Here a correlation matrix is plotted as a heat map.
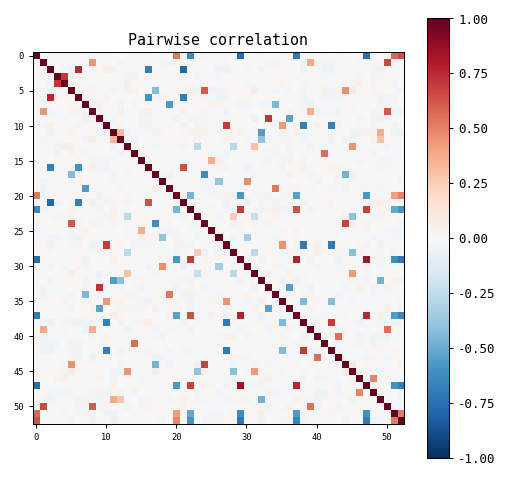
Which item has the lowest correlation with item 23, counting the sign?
45
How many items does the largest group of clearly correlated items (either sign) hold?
8
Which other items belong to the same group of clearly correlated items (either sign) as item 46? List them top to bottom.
48
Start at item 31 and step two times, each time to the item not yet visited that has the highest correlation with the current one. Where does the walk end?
13
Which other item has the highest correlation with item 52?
0
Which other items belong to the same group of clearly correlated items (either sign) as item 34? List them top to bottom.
7, 19
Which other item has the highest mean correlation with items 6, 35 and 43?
2
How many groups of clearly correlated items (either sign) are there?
15
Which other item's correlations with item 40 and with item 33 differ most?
9
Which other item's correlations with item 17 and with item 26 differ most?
24
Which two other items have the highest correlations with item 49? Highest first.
11, 12
